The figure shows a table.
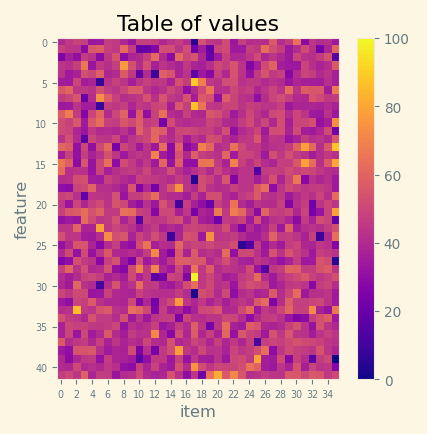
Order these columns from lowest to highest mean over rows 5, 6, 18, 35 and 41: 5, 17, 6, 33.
5, 6, 33, 17
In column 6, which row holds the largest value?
24
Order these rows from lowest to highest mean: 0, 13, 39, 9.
39, 0, 9, 13
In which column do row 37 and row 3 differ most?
8
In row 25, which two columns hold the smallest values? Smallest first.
23, 24
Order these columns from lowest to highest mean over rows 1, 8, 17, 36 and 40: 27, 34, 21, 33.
33, 34, 27, 21
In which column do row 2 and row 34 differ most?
15
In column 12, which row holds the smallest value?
4
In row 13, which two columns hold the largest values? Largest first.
35, 31
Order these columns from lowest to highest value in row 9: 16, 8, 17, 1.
17, 16, 8, 1
